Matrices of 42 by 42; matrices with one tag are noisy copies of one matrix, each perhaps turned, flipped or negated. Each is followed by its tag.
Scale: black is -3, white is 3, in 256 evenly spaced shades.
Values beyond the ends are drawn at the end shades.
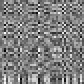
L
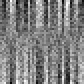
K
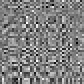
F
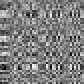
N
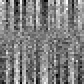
K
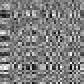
N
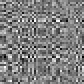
F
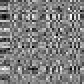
N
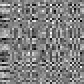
L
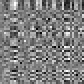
N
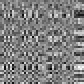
N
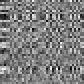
N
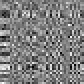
N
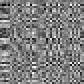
L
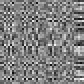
L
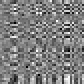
N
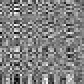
N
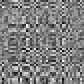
F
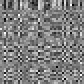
L
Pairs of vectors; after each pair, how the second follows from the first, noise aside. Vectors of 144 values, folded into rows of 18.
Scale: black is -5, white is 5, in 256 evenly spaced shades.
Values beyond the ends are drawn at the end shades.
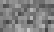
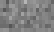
reversed, shrunk.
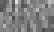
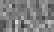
wrapped around.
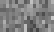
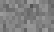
wrapped around, negated, shrunk.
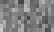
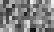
reversed, scaled up.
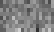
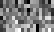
scaled up.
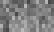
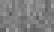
reversed, shrunk.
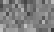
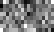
scaled up.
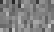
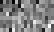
scaled up.
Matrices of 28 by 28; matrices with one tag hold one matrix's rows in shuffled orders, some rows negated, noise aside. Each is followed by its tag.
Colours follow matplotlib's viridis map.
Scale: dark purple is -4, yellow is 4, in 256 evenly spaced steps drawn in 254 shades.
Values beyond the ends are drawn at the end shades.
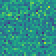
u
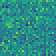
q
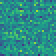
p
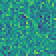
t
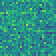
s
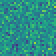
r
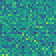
q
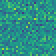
q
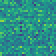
p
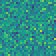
r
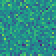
t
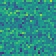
p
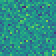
t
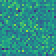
q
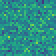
u
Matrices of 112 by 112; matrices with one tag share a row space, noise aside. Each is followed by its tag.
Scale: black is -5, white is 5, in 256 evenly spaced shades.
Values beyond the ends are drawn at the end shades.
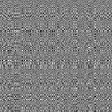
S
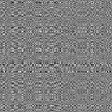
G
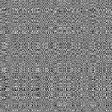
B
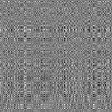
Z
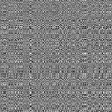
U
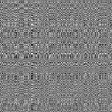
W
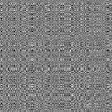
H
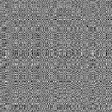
B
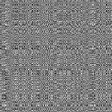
B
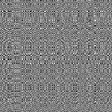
S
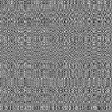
Z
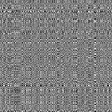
S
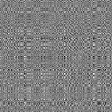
Z
